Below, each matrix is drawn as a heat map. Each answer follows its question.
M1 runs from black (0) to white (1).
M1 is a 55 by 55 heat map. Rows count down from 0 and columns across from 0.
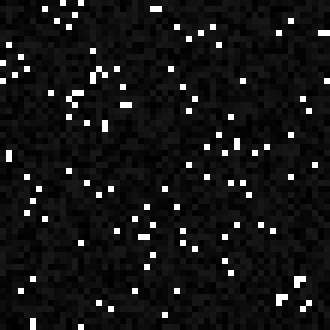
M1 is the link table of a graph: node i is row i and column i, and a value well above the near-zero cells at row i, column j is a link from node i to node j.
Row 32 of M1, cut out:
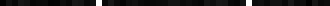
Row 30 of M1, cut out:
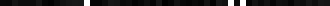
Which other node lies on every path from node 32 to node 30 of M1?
node 16
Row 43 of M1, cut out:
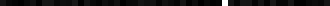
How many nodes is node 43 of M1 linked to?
1
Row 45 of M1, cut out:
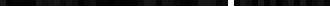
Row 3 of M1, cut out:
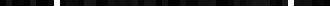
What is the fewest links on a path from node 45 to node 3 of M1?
7
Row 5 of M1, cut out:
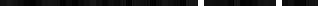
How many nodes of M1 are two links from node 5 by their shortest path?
3
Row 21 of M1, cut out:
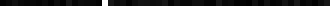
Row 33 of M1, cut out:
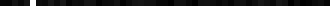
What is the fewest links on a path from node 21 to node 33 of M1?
7
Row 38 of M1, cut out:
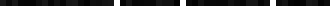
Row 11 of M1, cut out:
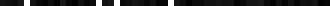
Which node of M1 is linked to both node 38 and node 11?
node 19
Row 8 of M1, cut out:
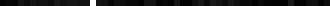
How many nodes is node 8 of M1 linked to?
1
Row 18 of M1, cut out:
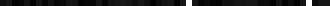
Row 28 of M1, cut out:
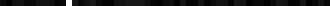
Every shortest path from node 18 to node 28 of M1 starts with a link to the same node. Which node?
node 51
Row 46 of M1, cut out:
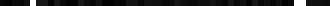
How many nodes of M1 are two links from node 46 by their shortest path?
6
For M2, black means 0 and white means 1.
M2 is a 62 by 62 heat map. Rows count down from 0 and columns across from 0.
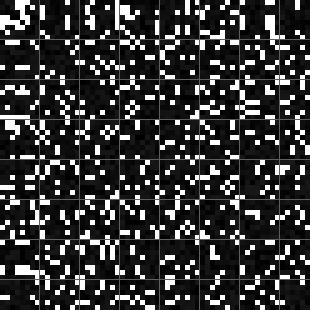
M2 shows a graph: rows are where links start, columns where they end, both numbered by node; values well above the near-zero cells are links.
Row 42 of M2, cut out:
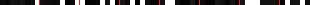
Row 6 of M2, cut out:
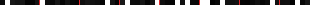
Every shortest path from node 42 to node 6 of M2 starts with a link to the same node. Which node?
node 7
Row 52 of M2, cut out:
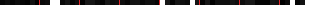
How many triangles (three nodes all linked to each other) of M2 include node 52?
6
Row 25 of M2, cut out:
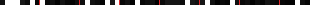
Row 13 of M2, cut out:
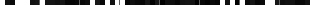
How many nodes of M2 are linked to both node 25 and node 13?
5
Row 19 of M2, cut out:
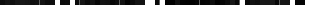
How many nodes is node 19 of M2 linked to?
8
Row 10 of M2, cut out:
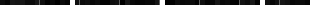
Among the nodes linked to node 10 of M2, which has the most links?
node 32
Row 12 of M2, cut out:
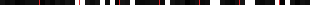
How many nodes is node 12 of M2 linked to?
12
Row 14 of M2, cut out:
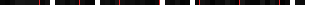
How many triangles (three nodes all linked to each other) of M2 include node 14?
5
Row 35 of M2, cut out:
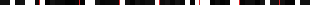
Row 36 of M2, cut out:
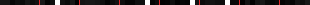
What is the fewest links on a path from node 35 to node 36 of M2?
4
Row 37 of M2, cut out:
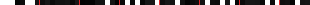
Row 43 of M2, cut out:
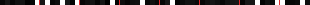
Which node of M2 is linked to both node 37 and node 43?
node 55
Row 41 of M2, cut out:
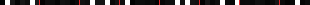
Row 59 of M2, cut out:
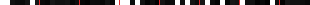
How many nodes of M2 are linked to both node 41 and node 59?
6
